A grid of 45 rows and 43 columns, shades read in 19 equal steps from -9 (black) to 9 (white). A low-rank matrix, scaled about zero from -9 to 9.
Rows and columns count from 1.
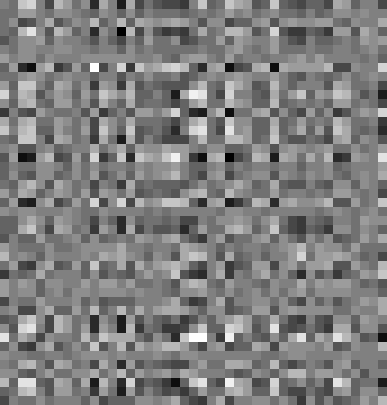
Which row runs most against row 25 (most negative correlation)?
42
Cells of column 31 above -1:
28
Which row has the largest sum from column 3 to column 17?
11
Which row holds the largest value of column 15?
43
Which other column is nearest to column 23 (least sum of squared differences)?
26
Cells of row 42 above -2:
36
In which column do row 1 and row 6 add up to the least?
14
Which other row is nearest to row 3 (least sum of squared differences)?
35
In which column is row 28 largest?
34
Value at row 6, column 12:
0
